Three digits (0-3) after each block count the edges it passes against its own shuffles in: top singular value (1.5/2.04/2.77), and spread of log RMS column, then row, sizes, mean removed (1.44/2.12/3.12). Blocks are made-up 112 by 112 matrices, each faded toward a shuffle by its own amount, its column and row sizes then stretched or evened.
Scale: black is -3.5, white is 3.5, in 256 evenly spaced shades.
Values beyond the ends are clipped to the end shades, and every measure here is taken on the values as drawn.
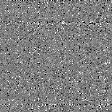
1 2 2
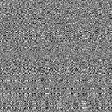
3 0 3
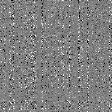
0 3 2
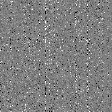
0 2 0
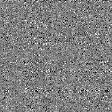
1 2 2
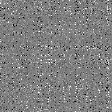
0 2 2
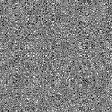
2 1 1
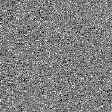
1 1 1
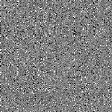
2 2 1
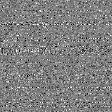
1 0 3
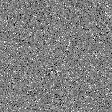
1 0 0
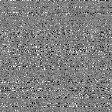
1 0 3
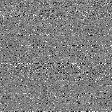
0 0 3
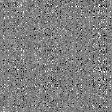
1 3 2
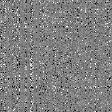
1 3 2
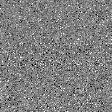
0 1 2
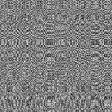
3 2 2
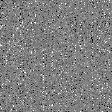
0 2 0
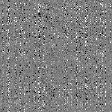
1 3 1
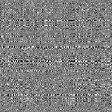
3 1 3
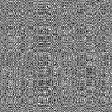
3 2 0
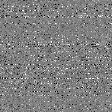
0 1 3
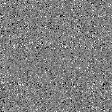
0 2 2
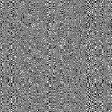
3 3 0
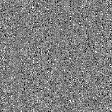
1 2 0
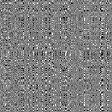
3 3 2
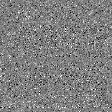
0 1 2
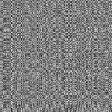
3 3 0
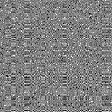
3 1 2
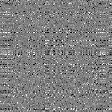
3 1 2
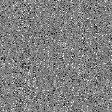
1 2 0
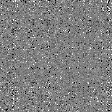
1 2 2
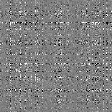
2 3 3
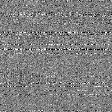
2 0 3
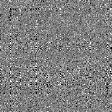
2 2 2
